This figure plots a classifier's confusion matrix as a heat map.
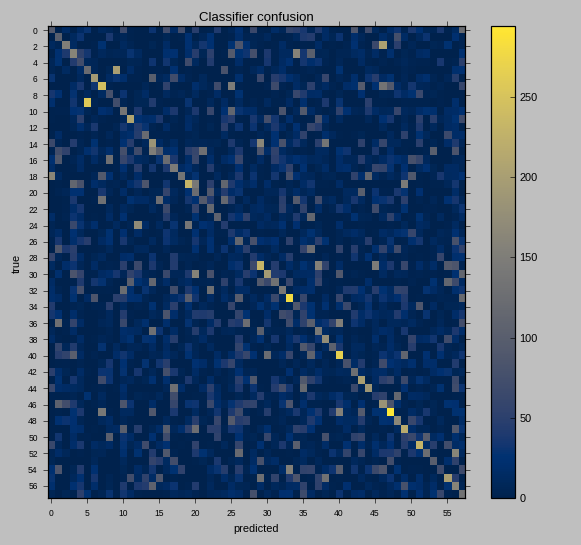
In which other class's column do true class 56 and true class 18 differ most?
0
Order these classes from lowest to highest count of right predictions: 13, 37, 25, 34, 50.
25, 50, 34, 13, 37
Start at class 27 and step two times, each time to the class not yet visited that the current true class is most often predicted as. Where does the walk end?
40
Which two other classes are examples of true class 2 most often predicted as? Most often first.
46, 26
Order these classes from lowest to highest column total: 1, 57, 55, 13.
13, 55, 1, 57
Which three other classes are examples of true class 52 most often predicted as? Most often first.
56, 26, 16
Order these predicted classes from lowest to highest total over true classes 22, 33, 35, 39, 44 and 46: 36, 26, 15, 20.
15, 36, 20, 26
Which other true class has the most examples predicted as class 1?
36
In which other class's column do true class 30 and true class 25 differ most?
20
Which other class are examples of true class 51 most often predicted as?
34
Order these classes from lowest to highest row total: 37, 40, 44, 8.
8, 37, 44, 40
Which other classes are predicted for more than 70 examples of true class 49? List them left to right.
10, 16, 20, 56
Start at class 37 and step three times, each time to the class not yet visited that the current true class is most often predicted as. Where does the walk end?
45
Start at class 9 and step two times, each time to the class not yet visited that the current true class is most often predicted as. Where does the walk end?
24
